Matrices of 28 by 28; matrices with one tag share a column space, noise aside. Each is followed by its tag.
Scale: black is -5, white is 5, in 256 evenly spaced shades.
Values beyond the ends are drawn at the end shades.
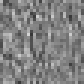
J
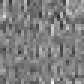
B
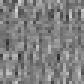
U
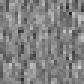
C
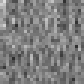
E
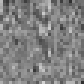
B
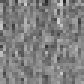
E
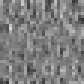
B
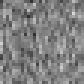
J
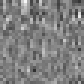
B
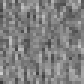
U
